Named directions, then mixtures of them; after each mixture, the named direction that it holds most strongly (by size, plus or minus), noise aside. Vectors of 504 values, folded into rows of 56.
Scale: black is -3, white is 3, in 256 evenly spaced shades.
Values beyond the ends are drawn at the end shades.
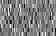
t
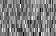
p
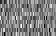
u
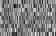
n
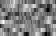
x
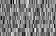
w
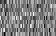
u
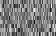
n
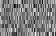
n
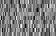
w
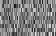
n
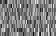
p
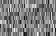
t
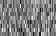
p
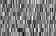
p
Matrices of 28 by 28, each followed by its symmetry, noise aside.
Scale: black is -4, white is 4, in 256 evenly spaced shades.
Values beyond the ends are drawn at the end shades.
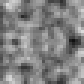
mirrored top to bottom.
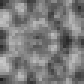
mirrored top to bottom.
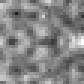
mirrored top to bottom.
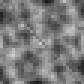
same after a half turn.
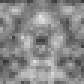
mirrored left to right.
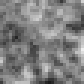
antisymmetric.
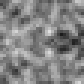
mirrored top to bottom.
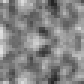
mirrored top to bottom.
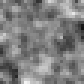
antisymmetric.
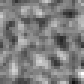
antisymmetric.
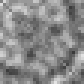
symmetric.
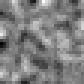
antisymmetric.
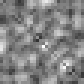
symmetric.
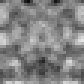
mirrored left to right.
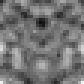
mirrored left to right.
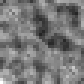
symmetric across the other diagonal.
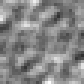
same after a half turn.
